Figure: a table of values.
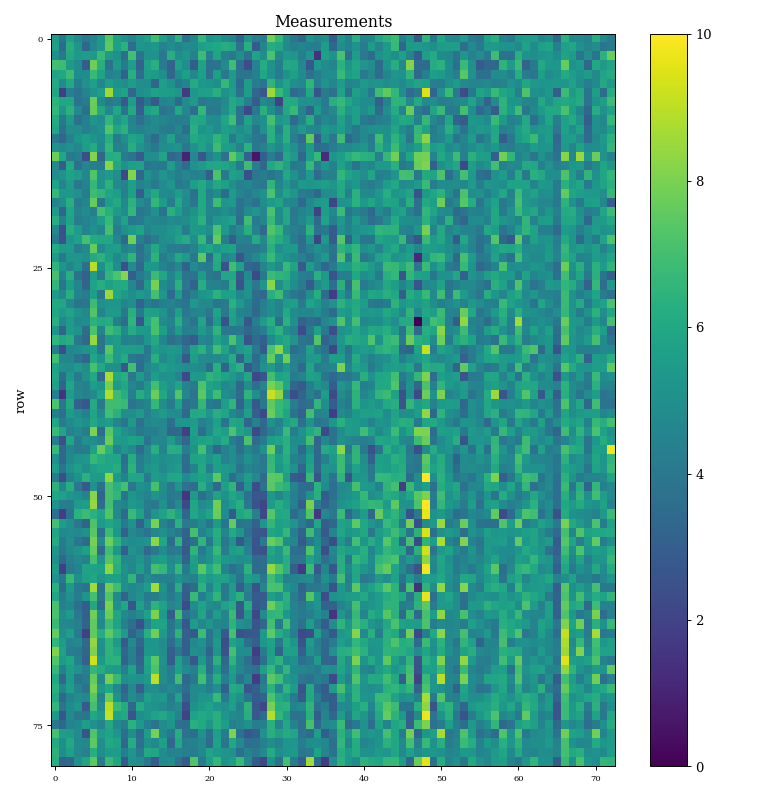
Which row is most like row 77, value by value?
30
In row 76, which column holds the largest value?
50
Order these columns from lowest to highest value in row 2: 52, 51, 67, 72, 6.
52, 51, 67, 6, 72
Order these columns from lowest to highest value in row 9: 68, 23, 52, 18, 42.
52, 42, 68, 18, 23
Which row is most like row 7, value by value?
29
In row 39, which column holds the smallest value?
1
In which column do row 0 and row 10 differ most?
47
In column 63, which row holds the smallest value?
39
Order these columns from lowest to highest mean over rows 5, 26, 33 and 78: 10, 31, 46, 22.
10, 31, 22, 46
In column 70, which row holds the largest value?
65
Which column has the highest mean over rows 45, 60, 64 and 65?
66
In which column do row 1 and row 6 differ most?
48
